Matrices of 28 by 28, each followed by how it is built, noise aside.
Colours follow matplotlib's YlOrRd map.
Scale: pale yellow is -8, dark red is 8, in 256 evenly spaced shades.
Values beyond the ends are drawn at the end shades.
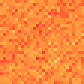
Hankel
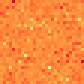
sparse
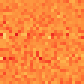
uneven rows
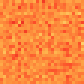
low rank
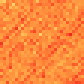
Hankel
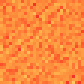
Hankel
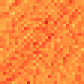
Hankel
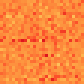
uneven rows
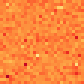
sparse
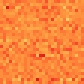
uneven rows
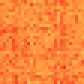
blocks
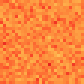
noise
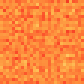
blocks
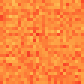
blocks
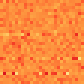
uneven rows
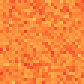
noise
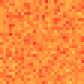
noise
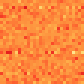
uneven rows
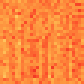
blocks
